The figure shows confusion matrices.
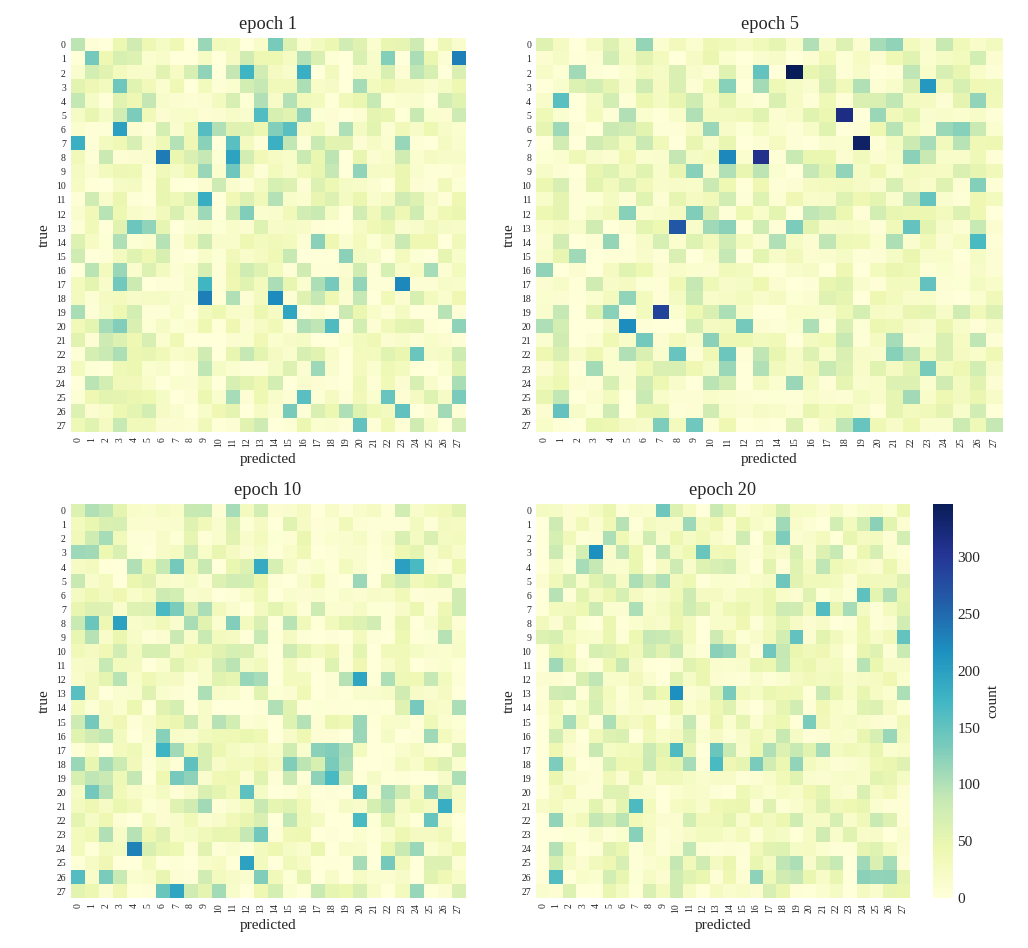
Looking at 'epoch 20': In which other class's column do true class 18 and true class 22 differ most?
13
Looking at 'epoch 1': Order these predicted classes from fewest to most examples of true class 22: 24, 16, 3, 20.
20, 16, 3, 24
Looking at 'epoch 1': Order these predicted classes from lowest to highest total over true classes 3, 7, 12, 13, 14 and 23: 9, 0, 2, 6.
2, 6, 0, 9
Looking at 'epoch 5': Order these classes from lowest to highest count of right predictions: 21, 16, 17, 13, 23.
16, 17, 13, 21, 23
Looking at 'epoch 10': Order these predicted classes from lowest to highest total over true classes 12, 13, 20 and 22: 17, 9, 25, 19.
17, 19, 9, 25
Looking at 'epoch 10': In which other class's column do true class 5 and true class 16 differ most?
6
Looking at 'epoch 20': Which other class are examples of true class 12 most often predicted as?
4
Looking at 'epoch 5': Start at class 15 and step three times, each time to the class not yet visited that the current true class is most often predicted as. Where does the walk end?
8
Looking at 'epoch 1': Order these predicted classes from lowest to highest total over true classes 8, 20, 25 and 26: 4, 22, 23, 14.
14, 4, 22, 23
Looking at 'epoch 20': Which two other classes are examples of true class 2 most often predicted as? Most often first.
18, 5
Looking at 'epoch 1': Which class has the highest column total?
9
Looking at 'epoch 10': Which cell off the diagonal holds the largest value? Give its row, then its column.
24, 4
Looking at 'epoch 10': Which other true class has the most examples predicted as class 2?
26
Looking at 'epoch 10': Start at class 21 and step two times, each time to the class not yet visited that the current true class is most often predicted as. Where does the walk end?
0
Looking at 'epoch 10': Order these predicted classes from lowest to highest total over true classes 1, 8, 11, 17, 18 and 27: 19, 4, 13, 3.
4, 13, 19, 3
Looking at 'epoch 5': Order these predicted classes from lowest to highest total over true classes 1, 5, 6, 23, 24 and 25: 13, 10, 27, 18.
27, 13, 10, 18
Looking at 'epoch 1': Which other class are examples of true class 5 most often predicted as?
13
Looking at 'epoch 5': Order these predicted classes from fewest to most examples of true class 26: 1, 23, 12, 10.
12, 23, 10, 1
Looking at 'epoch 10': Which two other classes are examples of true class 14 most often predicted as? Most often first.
24, 27
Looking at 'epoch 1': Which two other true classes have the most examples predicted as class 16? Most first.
2, 25
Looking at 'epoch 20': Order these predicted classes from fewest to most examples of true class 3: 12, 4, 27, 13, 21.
27, 13, 21, 12, 4
